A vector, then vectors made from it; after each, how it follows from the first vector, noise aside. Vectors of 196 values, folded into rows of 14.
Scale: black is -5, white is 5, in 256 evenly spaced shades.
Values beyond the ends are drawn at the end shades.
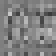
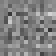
sign-scrambled.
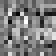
scaled up.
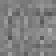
shrunk.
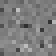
wrapped around, partly zeroed.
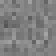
reversed, negated, shrunk.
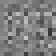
sign-scrambled.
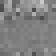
wrapped around, partly zeroed.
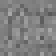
shrunk.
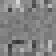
wrapped around, partly zeroed.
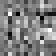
scaled up.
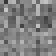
wrapped around, negated.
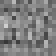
reversed.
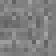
reversed, negated, shrunk.
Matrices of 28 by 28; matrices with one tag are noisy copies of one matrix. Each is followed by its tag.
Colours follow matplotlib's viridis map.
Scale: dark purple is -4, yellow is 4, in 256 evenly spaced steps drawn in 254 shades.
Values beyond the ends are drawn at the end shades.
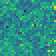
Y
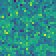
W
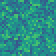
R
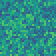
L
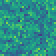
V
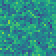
V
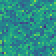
Y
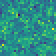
W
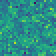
W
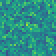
V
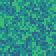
V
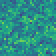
W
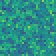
V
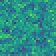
V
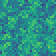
R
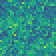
L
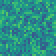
V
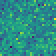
L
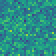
L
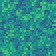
Y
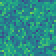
Y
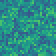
W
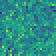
L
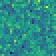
V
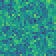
V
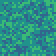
V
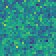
L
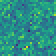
Y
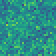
L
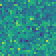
L
